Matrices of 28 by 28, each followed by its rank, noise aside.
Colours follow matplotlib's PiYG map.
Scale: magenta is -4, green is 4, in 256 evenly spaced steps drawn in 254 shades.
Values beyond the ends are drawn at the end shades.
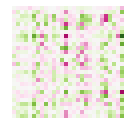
three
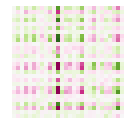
one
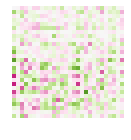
three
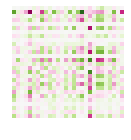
two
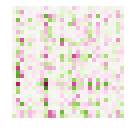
three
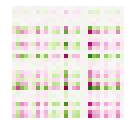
one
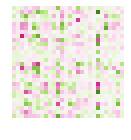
three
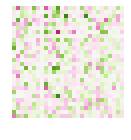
six
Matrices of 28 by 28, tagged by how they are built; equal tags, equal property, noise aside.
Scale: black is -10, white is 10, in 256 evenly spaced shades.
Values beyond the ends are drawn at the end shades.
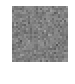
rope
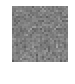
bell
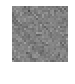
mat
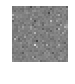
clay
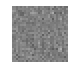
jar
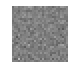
jar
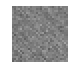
mat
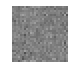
jar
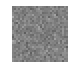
rope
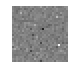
clay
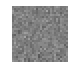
rope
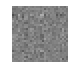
jar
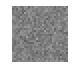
rope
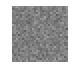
bell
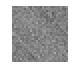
mat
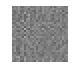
jar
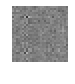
jar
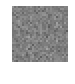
rope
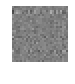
jar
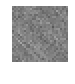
mat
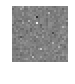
clay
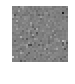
clay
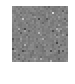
clay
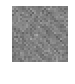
mat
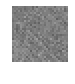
mat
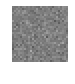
rope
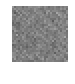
mat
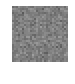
bell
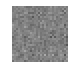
jar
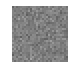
rope
